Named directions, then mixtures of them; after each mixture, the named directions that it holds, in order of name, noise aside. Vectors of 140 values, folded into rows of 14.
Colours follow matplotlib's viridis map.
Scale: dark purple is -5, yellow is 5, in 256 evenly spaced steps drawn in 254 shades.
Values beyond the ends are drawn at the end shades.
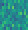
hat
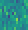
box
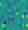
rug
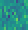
box.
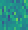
box.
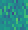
box, hat.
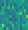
hat, rug.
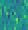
box.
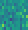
hat, rug.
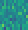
hat, rug.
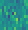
box.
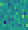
hat, rug.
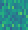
hat.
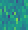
box.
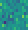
box, rug.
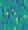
box.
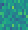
hat.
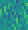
box, hat.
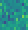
box, rug.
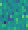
box, rug.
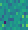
rug.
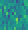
box.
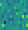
rug.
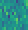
box.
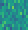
hat.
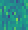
box.
